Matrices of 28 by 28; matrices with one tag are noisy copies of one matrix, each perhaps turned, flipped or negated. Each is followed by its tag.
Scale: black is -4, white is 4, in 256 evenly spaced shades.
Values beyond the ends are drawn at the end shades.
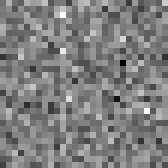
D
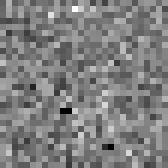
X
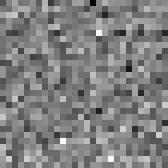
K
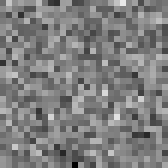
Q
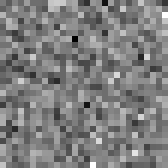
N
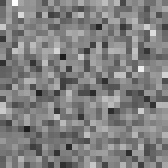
N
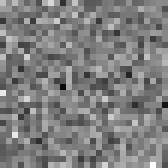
N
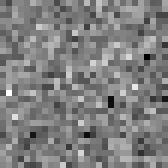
X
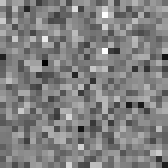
D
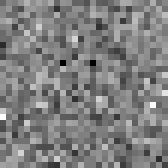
Q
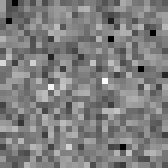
N
